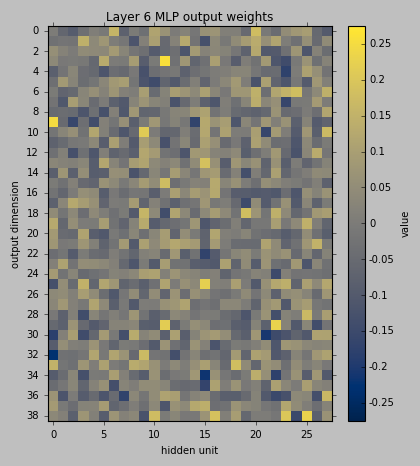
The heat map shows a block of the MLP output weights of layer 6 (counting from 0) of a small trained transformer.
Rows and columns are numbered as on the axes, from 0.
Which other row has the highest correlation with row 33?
13
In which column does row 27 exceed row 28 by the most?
22
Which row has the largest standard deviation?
30
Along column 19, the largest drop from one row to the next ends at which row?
19
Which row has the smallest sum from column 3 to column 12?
4
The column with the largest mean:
25
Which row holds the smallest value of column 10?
5
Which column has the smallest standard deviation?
17
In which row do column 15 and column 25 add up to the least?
34
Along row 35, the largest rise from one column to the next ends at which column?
16
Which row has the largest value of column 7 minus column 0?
32
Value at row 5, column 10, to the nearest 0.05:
-0.15
